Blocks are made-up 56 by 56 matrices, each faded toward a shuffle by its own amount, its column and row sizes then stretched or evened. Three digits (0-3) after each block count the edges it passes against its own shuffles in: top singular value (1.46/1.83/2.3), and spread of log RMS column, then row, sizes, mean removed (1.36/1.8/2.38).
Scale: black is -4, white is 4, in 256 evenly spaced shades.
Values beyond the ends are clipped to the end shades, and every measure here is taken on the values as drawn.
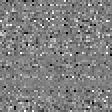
0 0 3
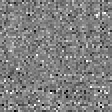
1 0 2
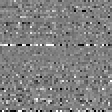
2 0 3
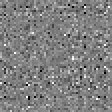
1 2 2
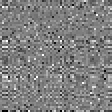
3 1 2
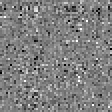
1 1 1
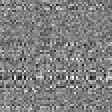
3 1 3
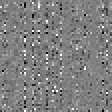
2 3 0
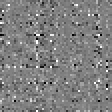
1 3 2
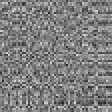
3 0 3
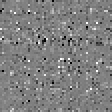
1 2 2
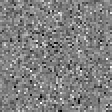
0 2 0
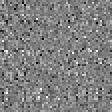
2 1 2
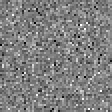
0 0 0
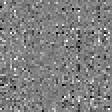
1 3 1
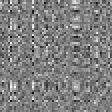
3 3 2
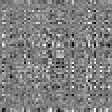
3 3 3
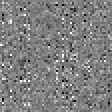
0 3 1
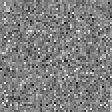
1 0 0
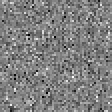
0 1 0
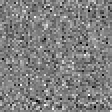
1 0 1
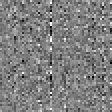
2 3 0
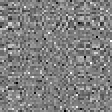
3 0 1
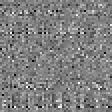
2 0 3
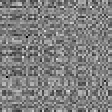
3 0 3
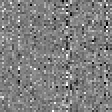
2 3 0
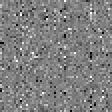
0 2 1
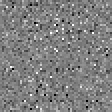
0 2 1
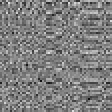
3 0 3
